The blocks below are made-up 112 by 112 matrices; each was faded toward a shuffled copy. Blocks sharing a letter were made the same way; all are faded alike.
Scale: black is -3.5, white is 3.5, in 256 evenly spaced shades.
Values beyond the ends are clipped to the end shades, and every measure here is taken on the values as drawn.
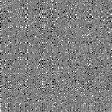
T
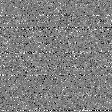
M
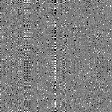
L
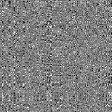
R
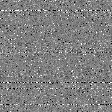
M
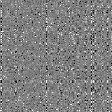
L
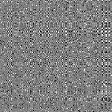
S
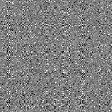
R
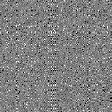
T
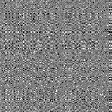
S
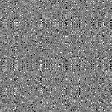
T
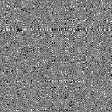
T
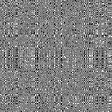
S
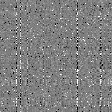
L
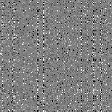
L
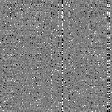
L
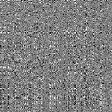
R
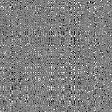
L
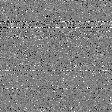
M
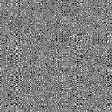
R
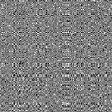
S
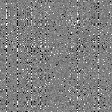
L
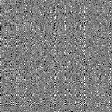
R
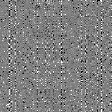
L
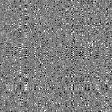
T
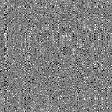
T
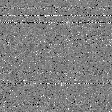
M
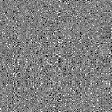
T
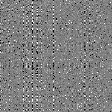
L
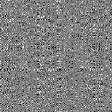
T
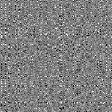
R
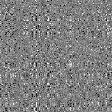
T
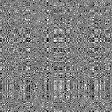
S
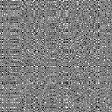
S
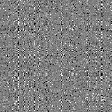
L
